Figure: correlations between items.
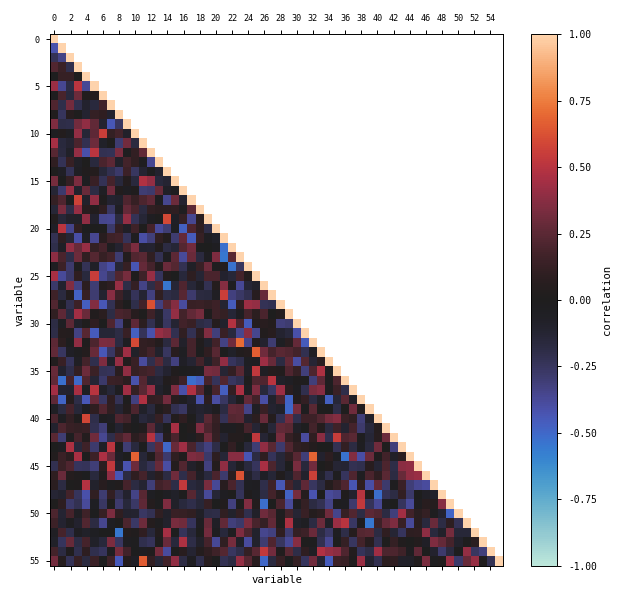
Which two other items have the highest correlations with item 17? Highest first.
3, 37
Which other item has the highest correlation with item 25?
33
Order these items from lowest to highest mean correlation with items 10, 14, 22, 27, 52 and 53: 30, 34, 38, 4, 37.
34, 37, 38, 4, 30
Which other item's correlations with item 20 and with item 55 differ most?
38
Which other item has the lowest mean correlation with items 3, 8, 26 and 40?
49
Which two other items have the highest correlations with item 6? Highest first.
10, 44
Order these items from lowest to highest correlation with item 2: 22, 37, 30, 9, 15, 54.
9, 37, 54, 15, 30, 22
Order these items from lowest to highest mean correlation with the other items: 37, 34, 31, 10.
31, 34, 10, 37
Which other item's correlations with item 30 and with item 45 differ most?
22
